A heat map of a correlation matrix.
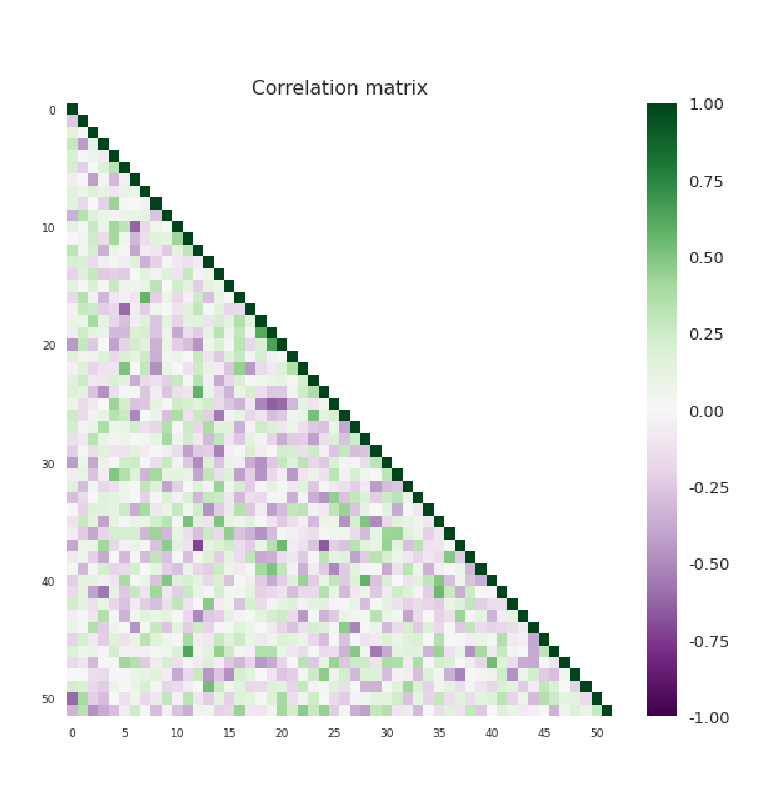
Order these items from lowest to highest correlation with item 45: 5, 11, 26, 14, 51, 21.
26, 5, 51, 21, 14, 11
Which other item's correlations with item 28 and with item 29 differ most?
35
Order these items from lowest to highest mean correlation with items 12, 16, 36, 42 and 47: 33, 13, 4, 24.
33, 4, 13, 24
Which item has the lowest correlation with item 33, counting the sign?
24
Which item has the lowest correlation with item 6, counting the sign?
10
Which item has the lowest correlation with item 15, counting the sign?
48
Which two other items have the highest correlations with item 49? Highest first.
13, 32
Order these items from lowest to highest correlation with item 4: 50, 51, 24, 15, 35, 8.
51, 24, 50, 35, 15, 8
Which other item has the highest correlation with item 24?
12
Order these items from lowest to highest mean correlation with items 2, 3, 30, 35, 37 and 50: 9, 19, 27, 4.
4, 19, 27, 9
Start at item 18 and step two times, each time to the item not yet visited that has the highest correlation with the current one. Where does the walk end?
20
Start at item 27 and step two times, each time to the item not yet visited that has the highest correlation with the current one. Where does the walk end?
11
